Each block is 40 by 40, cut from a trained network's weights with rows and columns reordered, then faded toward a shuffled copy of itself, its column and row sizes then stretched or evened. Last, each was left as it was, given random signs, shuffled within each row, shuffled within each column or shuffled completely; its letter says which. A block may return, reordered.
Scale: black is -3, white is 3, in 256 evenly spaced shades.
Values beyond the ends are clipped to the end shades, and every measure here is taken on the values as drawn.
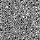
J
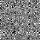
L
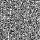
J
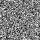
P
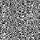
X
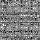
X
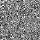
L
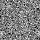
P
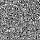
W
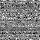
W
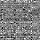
X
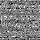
W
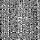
X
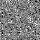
J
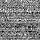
W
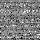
W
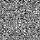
L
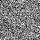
P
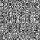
X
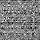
X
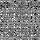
X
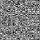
X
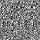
X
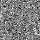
W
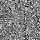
J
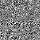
L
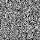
J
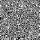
L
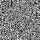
J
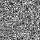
W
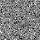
J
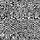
X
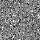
J
